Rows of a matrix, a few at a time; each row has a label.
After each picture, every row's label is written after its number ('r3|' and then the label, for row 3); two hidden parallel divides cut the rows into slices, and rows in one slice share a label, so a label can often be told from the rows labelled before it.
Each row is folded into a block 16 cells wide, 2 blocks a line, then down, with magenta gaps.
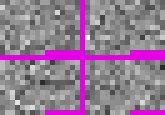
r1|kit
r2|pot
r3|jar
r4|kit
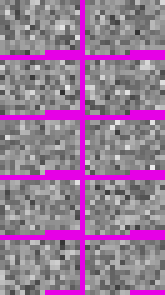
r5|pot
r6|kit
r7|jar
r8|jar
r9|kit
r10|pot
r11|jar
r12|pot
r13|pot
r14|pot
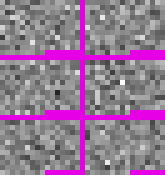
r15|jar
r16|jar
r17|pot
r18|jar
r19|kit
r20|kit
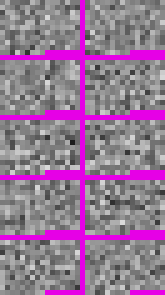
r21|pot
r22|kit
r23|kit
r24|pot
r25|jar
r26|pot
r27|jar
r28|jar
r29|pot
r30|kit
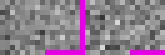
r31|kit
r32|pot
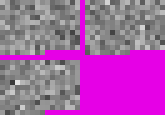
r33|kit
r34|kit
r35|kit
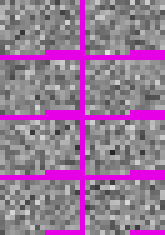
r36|jar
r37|jar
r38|kit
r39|kit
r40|pot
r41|pot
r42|jar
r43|pot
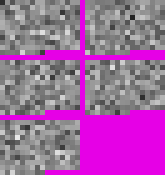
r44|jar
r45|jar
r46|pot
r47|pot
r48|jar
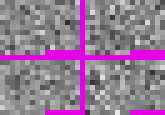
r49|kit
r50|pot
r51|kit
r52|jar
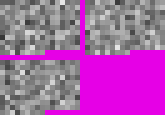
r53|jar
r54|jar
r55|jar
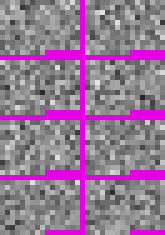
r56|jar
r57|pot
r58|pot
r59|pot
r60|jar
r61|jar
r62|kit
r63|jar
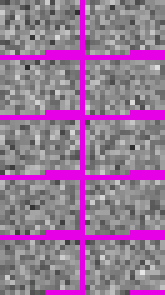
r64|jar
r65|jar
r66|jar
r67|kit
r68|jar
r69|kit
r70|kit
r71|kit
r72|kit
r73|jar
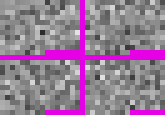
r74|pot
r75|pot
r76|pot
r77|jar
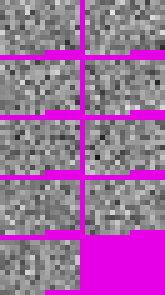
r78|pot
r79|pot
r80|jar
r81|jar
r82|pot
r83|pot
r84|kit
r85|jar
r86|kit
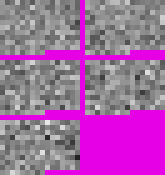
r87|kit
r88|kit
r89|kit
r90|pot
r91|jar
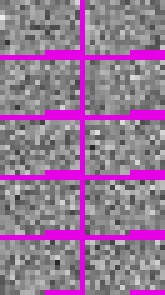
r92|jar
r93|kit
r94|kit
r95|kit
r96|jar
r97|pot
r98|pot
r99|jar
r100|jar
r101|pot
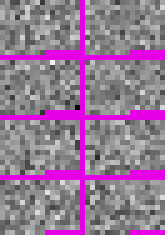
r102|pot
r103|kit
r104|pot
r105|kit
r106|pot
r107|pot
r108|jar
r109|pot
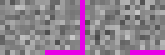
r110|kit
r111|kit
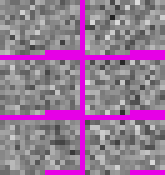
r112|kit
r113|pot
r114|kit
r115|jar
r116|kit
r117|jar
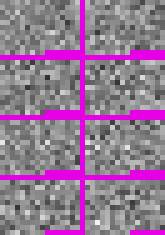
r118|kit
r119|kit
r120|jar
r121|jar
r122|kit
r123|pot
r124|jar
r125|pot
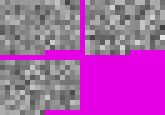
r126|kit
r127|pot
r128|kit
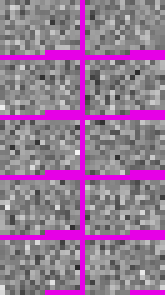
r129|kit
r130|kit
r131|kit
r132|jar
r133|kit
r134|kit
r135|pot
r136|jar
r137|pot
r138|jar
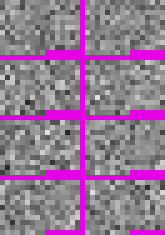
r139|kit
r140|kit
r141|pot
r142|kit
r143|jar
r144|jar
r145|kit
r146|pot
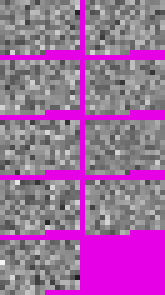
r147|jar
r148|jar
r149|pot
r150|kit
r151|jar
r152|kit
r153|jar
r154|kit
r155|jar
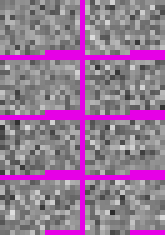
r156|kit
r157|jar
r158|kit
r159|pot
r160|pot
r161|pot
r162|jar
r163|pot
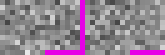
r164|jar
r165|jar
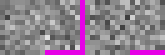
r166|kit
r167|pot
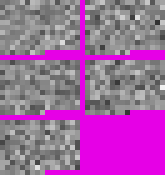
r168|kit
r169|jar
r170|kit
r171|jar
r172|pot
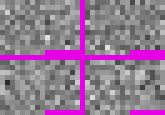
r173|kit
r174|kit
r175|kit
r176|jar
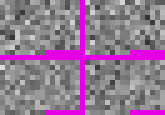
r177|pot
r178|pot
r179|kit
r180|kit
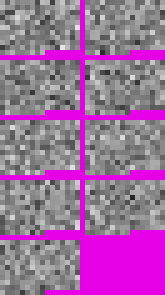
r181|jar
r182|jar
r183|pot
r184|pot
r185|jar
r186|kit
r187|jar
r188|jar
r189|pot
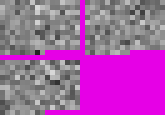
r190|kit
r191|kit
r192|jar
